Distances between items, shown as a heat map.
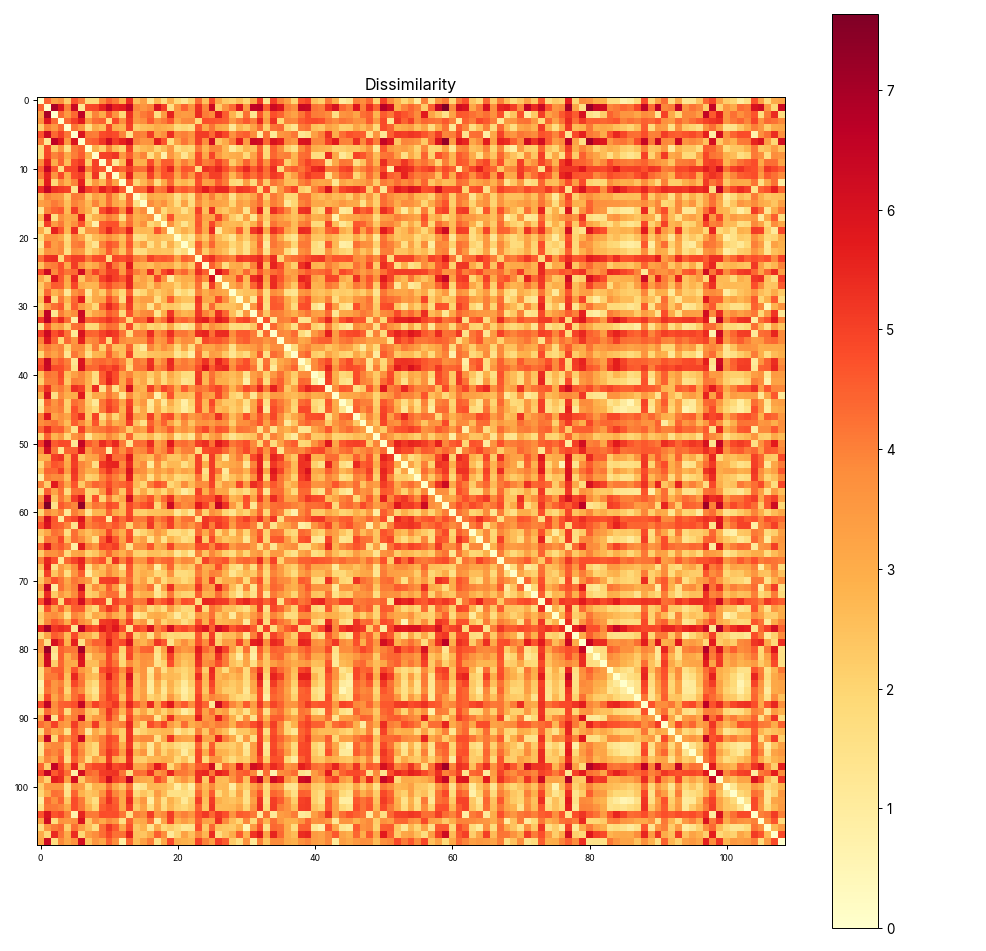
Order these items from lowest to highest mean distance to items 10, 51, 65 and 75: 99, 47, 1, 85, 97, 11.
47, 85, 11, 97, 99, 1
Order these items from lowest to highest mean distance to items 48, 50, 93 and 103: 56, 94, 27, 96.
94, 96, 27, 56
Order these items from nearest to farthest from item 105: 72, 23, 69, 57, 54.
72, 69, 57, 54, 23
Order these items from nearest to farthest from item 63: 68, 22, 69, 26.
22, 26, 69, 68
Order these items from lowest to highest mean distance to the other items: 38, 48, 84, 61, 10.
84, 48, 38, 61, 10
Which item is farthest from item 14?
77
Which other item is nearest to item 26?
19
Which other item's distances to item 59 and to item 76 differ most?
53
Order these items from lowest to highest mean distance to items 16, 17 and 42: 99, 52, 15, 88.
15, 52, 99, 88
